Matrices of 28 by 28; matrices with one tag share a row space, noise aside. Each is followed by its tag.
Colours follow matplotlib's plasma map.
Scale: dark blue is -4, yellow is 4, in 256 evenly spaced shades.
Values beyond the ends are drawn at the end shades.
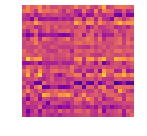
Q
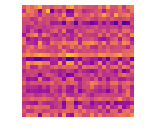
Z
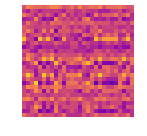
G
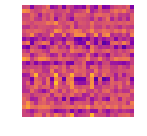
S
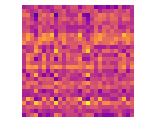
G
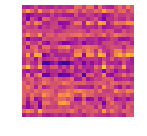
Q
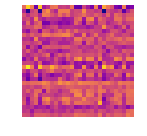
Q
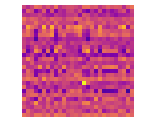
G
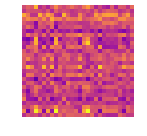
G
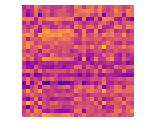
Q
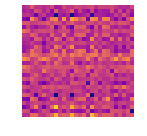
S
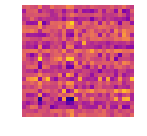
Z
